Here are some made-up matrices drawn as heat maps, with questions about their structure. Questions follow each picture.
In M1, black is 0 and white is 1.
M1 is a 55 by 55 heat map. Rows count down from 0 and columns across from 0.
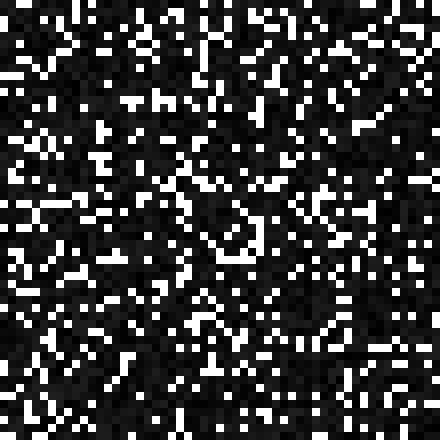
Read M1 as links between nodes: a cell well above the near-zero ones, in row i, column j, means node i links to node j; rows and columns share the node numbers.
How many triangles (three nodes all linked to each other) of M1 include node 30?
8
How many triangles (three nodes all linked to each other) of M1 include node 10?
6
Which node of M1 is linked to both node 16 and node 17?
node 12
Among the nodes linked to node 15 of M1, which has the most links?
node 32
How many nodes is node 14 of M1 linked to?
4
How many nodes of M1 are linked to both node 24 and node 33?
2
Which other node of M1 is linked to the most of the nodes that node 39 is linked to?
node 22
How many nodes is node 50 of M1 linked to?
9
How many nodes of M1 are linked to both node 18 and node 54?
1
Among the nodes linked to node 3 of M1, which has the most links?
node 25
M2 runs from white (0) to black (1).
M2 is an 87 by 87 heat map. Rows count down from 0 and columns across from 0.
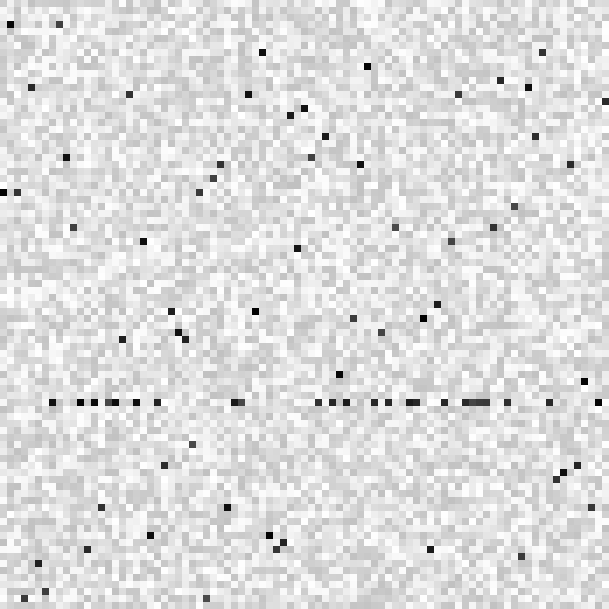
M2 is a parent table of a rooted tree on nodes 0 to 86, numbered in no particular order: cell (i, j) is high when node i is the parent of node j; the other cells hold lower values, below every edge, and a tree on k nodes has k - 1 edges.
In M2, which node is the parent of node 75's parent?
78
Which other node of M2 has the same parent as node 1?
8
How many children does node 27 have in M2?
3
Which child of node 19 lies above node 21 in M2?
76
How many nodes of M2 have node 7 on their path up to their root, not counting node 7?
3
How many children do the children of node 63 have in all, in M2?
3
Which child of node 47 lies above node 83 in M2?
54
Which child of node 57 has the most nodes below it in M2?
72
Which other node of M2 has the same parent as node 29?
3
